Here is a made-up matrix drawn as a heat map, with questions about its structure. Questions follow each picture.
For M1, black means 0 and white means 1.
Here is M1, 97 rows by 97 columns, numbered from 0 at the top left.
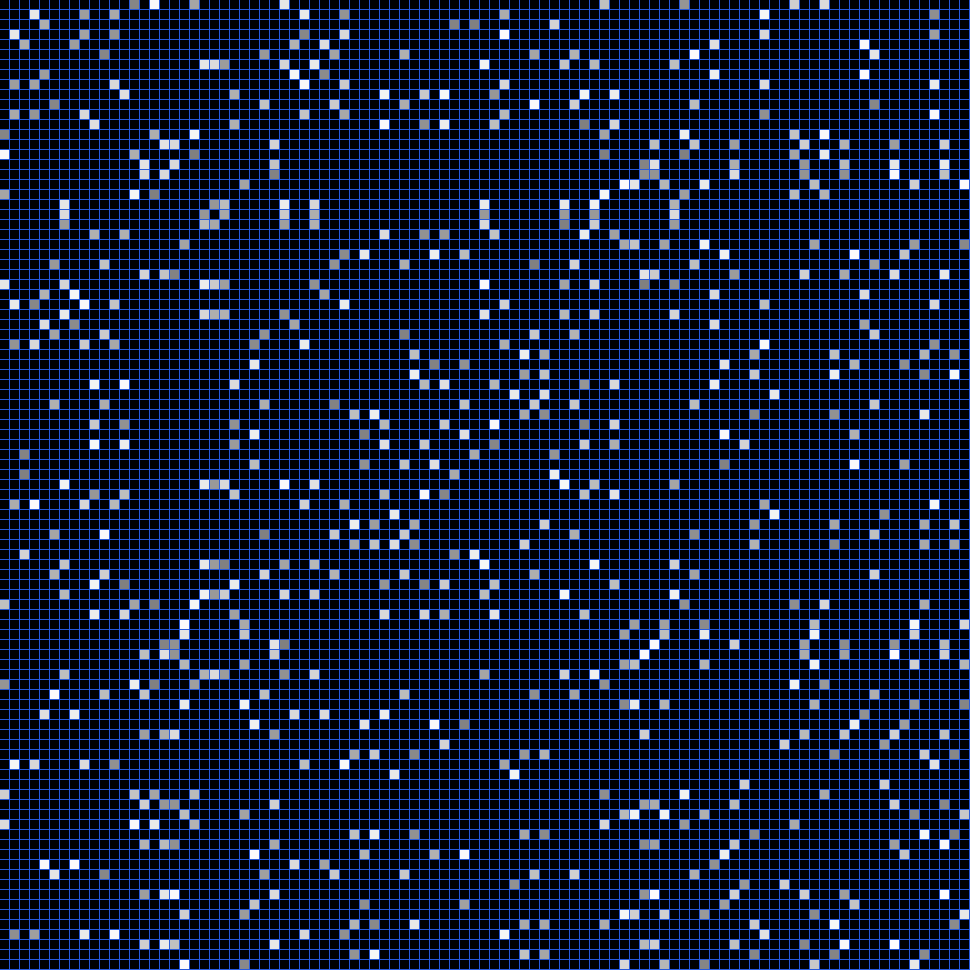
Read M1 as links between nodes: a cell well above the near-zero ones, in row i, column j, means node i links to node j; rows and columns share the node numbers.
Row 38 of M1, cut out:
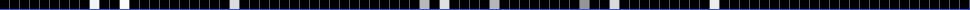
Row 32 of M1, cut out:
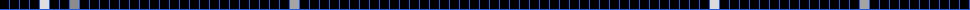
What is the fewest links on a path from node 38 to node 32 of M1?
2
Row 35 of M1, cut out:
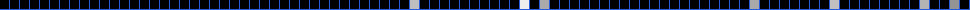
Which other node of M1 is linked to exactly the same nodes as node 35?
node 37
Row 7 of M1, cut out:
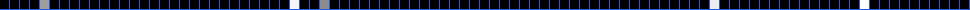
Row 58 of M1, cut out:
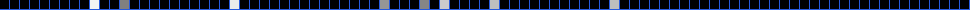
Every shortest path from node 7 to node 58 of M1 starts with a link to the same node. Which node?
node 71
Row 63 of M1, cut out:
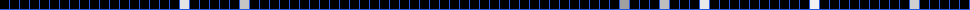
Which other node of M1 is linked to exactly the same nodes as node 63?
node 96
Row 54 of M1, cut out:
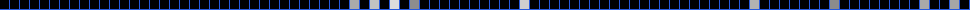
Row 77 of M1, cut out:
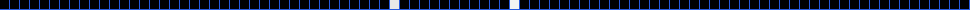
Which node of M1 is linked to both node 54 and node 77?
node 39
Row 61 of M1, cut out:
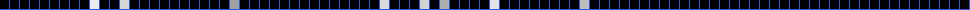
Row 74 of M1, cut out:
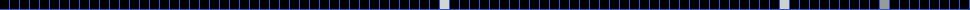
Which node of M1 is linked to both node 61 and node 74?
node 44
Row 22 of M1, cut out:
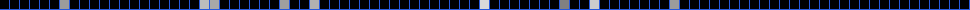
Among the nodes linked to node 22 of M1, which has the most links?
node 28
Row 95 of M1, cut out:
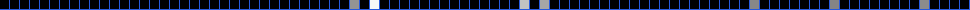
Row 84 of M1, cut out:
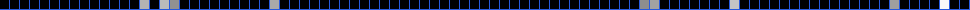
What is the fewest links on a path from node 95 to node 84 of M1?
6
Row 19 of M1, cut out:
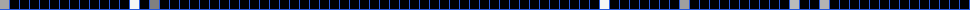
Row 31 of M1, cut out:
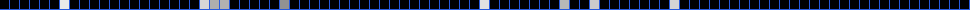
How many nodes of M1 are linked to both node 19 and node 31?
0
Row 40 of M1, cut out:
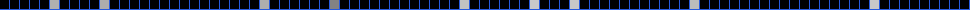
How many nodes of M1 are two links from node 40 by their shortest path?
7
